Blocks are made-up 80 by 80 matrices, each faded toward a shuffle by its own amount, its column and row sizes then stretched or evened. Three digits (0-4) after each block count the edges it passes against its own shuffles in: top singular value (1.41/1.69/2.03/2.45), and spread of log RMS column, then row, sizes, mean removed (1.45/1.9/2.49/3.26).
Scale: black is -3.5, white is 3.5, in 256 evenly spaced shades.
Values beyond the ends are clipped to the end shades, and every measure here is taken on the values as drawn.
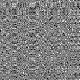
4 0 0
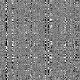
4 4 2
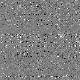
1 1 3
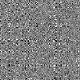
3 3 2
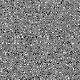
1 0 2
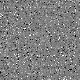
1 1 0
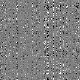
1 4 2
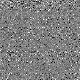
1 0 3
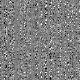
0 4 0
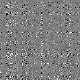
2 3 3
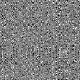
3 3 0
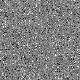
1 2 0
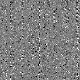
2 3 0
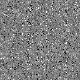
0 2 1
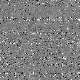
1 0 3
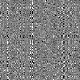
4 3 2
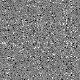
1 2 1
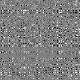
4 3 4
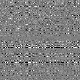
4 1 4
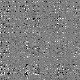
1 3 3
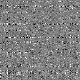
3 1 3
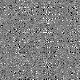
2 2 2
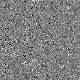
1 2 0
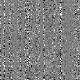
2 4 1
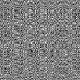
4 1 1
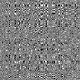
4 3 2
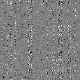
2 3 1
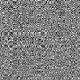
4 0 2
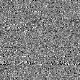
0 0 3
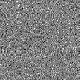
3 0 0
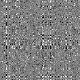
4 3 2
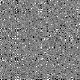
3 2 2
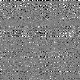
3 1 4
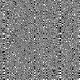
4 3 1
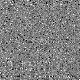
2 0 2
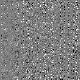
0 4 1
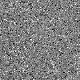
1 0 0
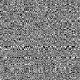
4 1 3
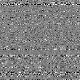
3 0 4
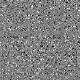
0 1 3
